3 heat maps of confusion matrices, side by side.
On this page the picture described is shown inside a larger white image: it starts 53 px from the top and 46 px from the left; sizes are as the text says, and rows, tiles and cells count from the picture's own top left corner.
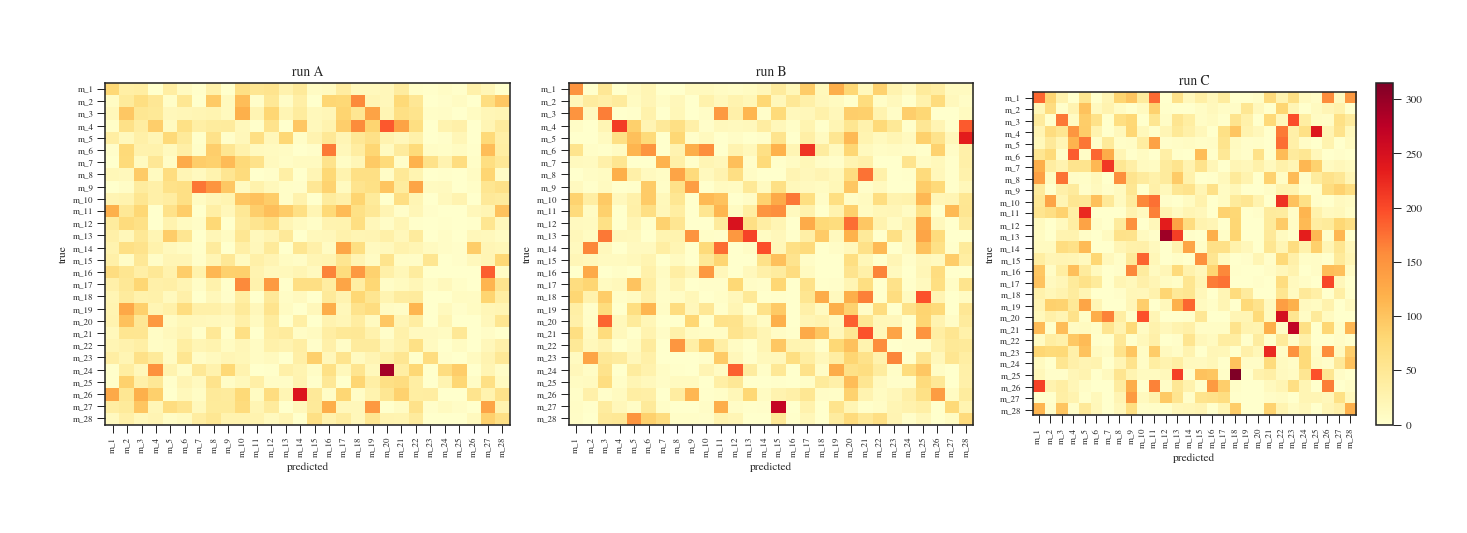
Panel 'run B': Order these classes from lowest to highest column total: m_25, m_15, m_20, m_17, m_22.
m_22, m_17, m_15, m_25, m_20
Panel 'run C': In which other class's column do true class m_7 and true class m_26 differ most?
m_11
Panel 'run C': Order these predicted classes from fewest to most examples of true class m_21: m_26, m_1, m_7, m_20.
m_20, m_7, m_26, m_1
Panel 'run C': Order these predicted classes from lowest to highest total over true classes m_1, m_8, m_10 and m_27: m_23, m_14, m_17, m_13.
m_14, m_17, m_13, m_23
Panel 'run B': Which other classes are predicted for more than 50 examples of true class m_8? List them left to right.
m_4, m_9, m_12, m_20, m_21, m_25
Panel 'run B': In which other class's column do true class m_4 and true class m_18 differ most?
m_28
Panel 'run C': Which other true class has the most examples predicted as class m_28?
m_1
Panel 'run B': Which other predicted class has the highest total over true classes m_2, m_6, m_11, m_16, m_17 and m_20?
m_15
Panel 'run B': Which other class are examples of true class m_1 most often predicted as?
m_19
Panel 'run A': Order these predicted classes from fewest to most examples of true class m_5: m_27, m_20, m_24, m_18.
m_24, m_20, m_18, m_27
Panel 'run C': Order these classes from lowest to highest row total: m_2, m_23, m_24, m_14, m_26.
m_2, m_24, m_14, m_26, m_23
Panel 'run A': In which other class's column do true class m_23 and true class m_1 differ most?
m_15
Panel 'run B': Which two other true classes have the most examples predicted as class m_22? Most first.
m_16, m_14
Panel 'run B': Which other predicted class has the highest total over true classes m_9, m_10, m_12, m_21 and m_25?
m_20
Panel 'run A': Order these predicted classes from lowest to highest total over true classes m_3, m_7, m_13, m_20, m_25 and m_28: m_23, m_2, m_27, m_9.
m_23, m_9, m_27, m_2
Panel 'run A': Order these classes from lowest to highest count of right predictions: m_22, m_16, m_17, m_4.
m_22, m_4, m_17, m_16
